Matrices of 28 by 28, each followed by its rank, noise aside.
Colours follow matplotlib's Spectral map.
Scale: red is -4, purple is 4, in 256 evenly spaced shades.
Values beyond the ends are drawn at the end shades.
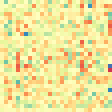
five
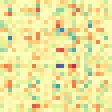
four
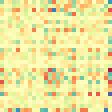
three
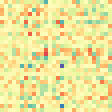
three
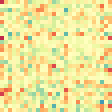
four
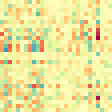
two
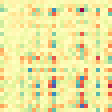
two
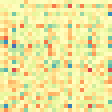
three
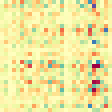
three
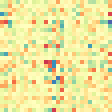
three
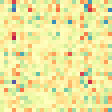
four
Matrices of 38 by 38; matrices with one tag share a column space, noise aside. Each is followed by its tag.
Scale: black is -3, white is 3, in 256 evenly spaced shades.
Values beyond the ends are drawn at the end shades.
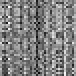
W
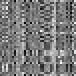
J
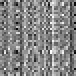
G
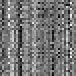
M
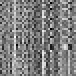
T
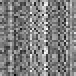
G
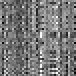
W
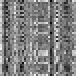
J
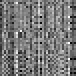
W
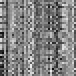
W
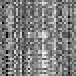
W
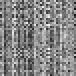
M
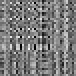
T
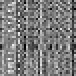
T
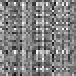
G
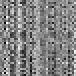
W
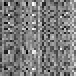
G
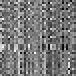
T
